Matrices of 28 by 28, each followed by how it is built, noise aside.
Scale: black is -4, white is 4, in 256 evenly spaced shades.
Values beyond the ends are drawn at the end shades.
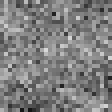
smooth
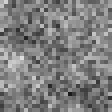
smooth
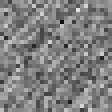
Hankel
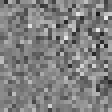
upper triangular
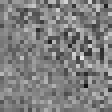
upper triangular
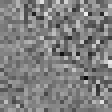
upper triangular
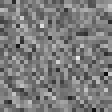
Toeplitz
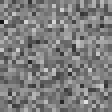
noise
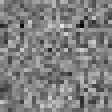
low rank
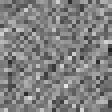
Hankel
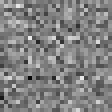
low rank
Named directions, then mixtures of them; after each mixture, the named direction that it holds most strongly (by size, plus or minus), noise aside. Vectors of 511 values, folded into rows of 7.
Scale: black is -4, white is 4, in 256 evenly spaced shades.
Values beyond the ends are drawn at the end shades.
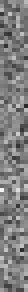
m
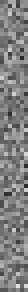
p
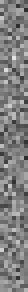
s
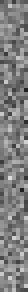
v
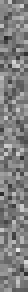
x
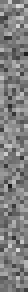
x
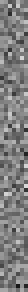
p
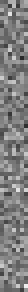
p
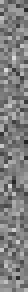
s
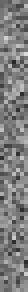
x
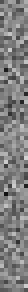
s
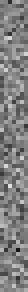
x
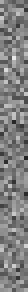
s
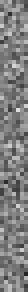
m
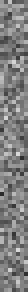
x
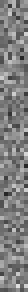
p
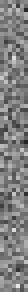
p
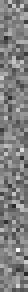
x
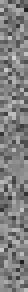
s
